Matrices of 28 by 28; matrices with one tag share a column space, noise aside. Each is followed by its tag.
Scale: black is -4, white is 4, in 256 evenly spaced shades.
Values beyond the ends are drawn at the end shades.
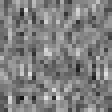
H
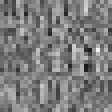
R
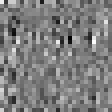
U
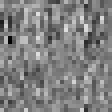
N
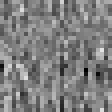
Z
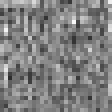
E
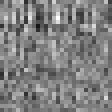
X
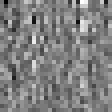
E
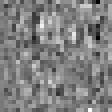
N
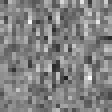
E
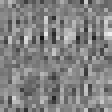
U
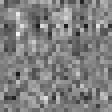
X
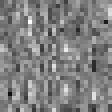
R
